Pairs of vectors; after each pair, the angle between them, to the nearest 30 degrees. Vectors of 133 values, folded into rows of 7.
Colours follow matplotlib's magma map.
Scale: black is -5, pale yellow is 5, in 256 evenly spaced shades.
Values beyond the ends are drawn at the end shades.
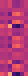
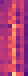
120 degrees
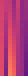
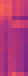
60 degrees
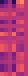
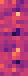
120 degrees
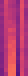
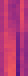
30 degrees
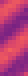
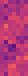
120 degrees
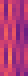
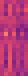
30 degrees
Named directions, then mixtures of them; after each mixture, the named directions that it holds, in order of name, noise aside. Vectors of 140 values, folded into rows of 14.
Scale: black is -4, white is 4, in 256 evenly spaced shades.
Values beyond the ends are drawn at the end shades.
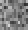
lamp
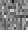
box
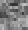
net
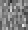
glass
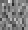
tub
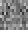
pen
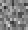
lamp, tub.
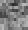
net.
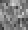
box, lamp, net.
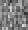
glass.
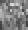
glass, lamp, net.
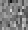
box, glass, tub.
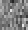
box, glass.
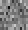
box, pen.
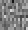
box.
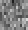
box, net.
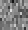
box, glass, pen.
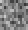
box, lamp.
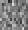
tub.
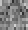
box, net, pen.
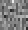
box.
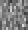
glass.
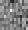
box, glass, lamp.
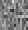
box.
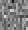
box.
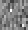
box, glass.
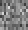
pen.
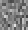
box, tub.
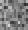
lamp.
